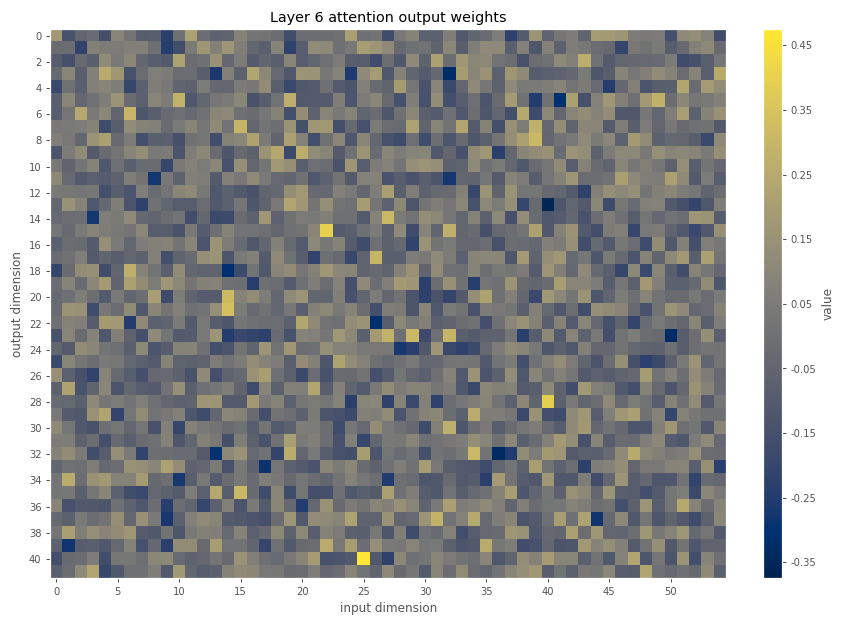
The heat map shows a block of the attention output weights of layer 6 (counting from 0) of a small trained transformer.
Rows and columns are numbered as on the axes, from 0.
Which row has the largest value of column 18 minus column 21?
17
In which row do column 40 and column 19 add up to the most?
32
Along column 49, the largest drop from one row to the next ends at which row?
6
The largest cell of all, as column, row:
25, 40
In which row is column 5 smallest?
29
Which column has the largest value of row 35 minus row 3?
13
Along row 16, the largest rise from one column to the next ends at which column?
30
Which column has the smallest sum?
9
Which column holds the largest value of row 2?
43
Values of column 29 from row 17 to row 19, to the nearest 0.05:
0.05 0.15 0.15
